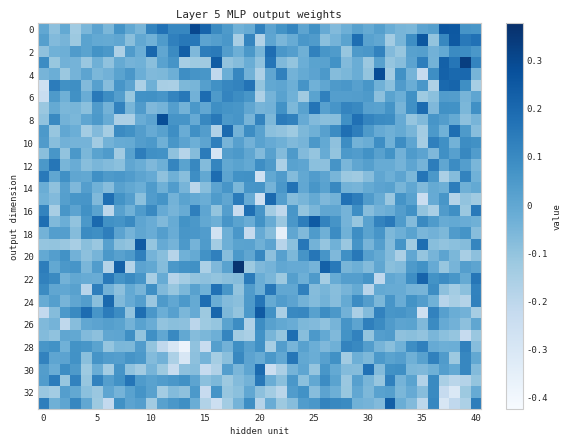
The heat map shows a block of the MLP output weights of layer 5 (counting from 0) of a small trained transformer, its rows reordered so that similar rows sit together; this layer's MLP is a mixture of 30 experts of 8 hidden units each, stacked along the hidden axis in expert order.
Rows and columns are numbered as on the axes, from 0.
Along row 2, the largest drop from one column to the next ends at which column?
14
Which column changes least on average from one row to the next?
33
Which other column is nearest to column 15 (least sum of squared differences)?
11
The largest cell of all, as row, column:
21, 18
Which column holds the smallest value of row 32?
38
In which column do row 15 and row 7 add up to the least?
20
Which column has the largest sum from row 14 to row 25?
9
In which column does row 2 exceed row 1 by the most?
10
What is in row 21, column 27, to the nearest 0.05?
0.15
